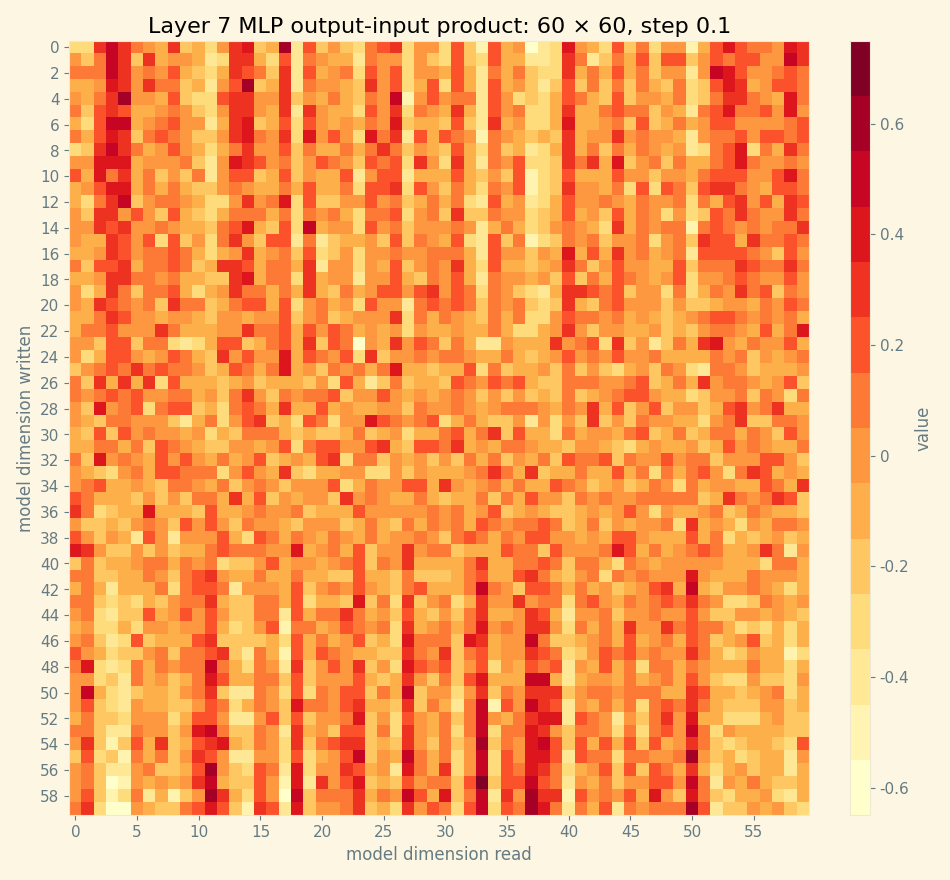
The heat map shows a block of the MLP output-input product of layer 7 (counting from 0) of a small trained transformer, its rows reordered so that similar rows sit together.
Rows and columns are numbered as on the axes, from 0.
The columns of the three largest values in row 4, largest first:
4, 26, 58
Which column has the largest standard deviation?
33
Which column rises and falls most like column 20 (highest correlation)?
47
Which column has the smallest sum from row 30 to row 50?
3
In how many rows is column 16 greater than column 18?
31
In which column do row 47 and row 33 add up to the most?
37
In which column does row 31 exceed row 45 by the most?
17
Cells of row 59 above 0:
29
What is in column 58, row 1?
0.5
